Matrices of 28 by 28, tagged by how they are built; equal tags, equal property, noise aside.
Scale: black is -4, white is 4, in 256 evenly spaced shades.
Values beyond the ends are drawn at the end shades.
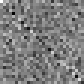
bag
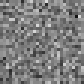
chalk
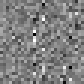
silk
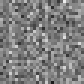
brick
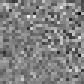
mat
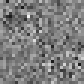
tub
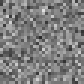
chalk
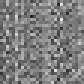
brick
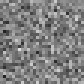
chalk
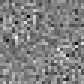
tub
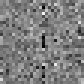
silk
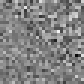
mat
